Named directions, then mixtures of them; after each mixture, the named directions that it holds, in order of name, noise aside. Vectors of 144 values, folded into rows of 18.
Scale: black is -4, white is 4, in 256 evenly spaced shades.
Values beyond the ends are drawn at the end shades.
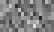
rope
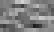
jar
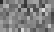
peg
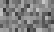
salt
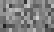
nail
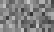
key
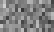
key, rope.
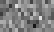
rope.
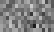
key, rope.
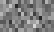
rope.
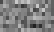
jar, key, peg.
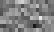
jar, rope.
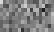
peg.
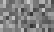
key.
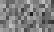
key, salt.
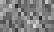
rope.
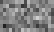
jar, nail, peg.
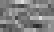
jar.
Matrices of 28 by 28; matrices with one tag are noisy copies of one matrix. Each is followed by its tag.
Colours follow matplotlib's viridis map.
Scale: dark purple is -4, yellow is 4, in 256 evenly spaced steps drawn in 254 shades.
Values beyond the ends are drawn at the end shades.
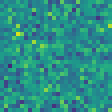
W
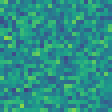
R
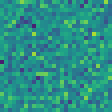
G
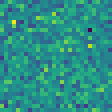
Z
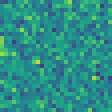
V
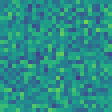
W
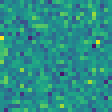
V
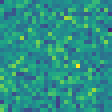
Z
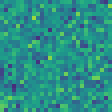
W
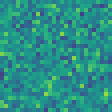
W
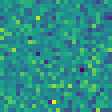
G
